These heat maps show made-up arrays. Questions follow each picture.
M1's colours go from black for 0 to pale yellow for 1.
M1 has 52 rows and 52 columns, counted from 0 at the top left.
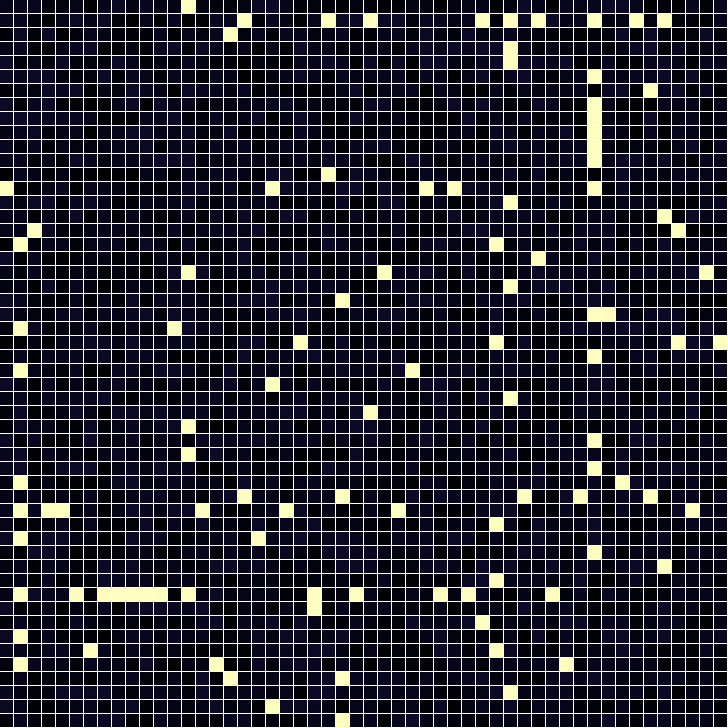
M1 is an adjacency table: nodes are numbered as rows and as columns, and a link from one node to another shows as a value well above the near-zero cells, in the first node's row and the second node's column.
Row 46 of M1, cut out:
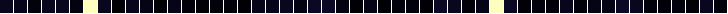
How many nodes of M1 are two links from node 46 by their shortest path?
4
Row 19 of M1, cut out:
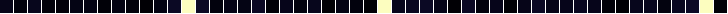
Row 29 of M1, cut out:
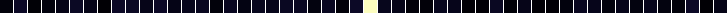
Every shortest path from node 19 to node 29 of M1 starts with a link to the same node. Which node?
node 13
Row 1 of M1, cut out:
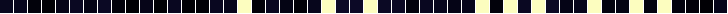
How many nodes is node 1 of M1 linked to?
9
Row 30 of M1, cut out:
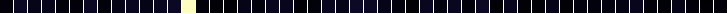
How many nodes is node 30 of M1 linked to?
1
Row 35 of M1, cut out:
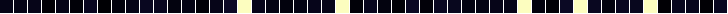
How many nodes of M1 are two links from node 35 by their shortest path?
5
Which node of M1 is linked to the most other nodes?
node 42
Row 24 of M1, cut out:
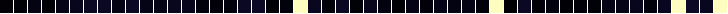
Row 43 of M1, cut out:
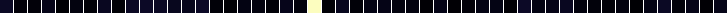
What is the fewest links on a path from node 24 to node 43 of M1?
6
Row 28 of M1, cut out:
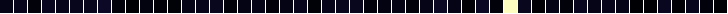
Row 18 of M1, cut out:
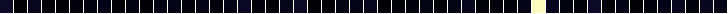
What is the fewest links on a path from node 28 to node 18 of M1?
4
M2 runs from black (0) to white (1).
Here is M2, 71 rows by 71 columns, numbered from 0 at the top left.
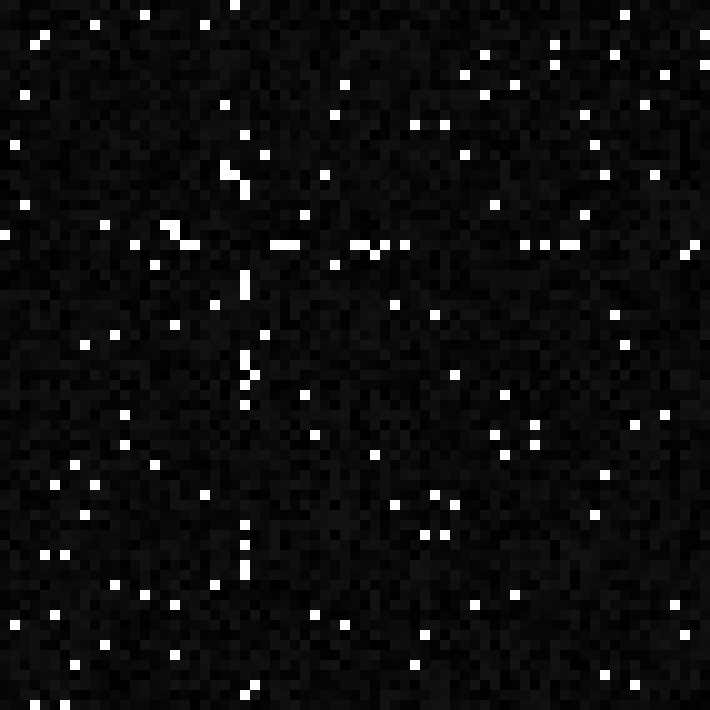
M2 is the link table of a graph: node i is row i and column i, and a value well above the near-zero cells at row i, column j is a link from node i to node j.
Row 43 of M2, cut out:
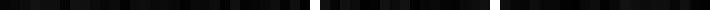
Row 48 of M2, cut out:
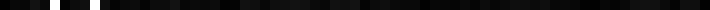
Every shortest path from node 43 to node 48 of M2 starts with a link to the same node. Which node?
node 31
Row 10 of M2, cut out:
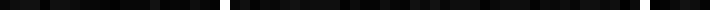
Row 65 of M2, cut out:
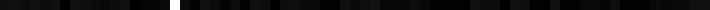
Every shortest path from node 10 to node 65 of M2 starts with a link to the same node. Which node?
node 22
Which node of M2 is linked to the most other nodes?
node 24
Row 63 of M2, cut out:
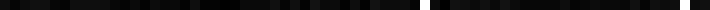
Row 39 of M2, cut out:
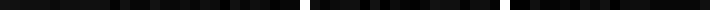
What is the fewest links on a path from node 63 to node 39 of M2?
6
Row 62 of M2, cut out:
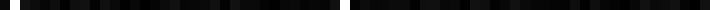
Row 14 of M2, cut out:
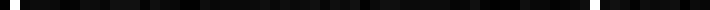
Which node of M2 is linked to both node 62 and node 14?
node 1
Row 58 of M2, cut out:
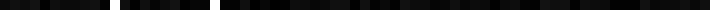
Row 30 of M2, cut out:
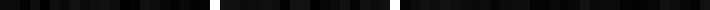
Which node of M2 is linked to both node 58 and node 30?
node 21
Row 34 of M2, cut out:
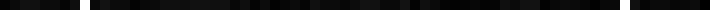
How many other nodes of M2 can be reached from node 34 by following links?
6
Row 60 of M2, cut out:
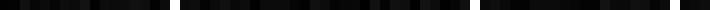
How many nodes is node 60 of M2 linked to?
3
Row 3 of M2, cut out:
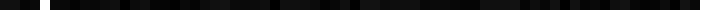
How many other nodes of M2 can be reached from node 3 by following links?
4
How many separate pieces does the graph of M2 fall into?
6
